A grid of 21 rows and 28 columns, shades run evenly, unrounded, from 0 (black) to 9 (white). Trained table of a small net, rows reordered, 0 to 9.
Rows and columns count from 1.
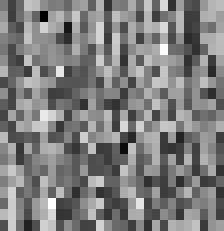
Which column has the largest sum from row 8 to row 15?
6
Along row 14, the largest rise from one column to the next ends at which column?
17
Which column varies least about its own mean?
9
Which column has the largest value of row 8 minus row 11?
20
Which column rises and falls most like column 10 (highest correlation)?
28
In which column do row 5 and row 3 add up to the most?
21
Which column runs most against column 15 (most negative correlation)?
24
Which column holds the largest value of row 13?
11
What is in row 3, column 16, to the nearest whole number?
3
